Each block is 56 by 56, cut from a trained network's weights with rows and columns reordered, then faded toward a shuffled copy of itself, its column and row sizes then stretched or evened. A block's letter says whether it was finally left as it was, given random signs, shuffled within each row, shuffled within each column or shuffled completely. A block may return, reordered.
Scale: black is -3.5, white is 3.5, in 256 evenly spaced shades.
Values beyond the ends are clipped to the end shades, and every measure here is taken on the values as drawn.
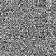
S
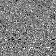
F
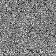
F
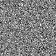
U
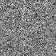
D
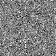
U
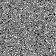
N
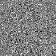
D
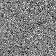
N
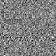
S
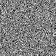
F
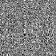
S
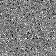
F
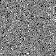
U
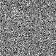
U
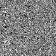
D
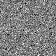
N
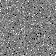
N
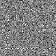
S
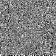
D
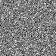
N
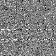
D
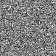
N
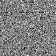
F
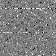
F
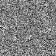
D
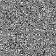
D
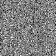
U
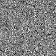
D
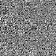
S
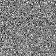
D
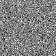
D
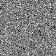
U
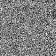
U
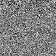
D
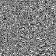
S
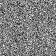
N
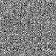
S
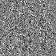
U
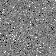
N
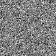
U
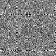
S
